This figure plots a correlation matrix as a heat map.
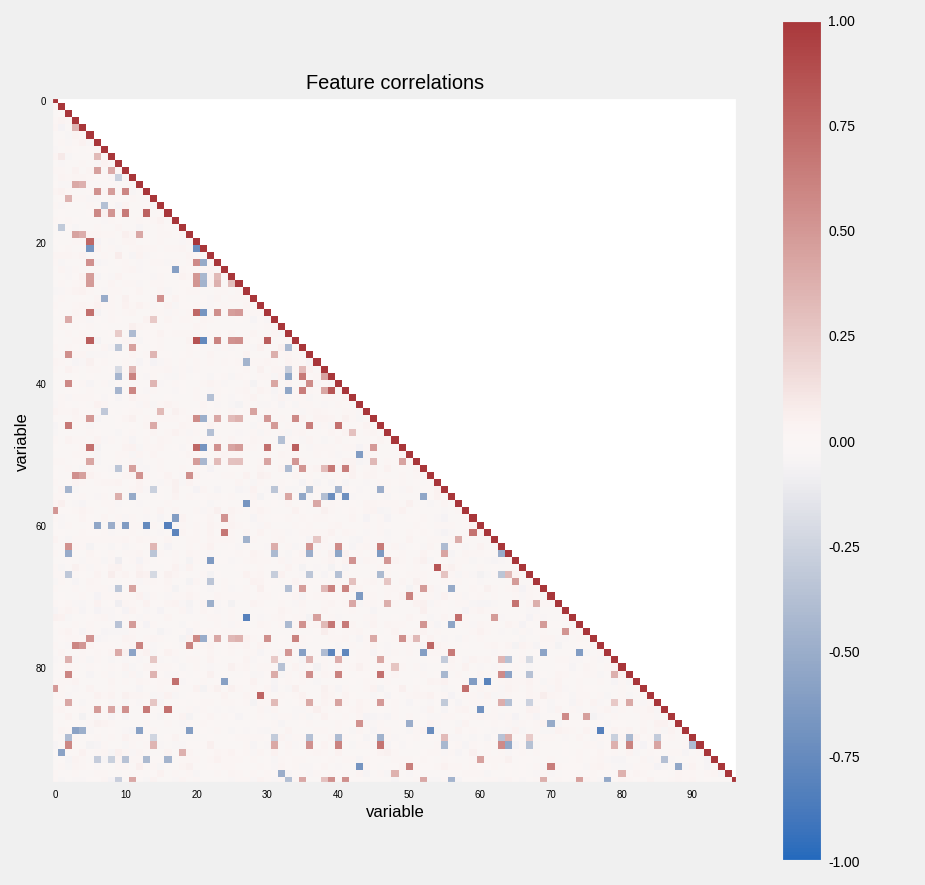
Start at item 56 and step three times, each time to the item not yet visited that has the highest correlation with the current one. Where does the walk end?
9
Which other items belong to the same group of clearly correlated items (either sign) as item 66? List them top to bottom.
54
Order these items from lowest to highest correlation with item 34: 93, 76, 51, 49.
93, 51, 76, 49
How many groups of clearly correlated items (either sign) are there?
16
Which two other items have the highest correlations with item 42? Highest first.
65, 71
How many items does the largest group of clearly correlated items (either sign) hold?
15
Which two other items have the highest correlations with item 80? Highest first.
95, 48
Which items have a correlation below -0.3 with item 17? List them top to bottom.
24, 59, 61
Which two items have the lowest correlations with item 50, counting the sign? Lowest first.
43, 88
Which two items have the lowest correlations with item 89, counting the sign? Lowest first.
77, 53
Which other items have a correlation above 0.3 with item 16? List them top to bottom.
6, 8, 10, 13, 86
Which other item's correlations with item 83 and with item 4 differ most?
58
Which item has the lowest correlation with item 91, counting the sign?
64
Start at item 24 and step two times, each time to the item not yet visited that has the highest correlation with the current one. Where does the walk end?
59
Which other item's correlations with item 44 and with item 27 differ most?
73
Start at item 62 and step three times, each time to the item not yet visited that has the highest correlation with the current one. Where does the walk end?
37
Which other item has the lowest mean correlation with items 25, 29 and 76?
21
